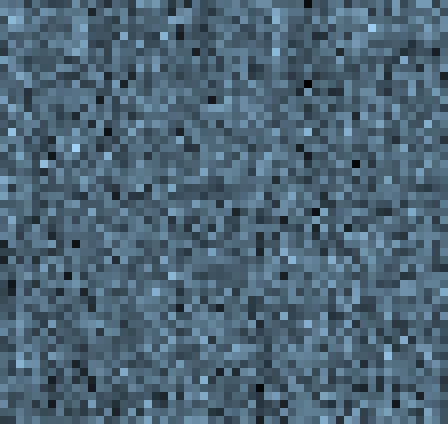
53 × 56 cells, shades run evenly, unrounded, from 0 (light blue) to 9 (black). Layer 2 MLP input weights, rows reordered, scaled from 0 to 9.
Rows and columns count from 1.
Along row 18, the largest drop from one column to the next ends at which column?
8
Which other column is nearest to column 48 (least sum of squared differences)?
31
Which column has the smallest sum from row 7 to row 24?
18
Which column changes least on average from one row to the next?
3
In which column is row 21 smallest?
6
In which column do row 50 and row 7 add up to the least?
35
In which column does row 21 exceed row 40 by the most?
45
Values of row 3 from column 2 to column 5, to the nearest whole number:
1 2 5 3
